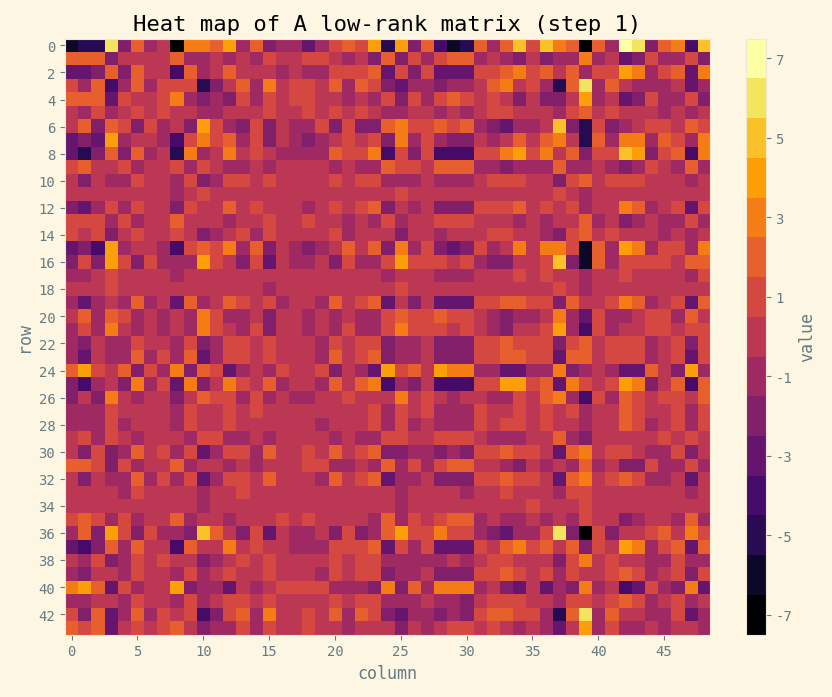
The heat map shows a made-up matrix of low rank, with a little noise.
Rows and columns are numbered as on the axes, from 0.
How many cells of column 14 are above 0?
12
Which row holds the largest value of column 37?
36
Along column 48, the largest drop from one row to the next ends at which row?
1
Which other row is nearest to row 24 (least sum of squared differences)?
9
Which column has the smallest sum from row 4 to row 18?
39
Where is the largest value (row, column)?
0, 42
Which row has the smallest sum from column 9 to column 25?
40
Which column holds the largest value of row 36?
37
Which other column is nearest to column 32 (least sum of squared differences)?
41
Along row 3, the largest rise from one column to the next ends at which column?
38
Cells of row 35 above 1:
6
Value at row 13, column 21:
-1
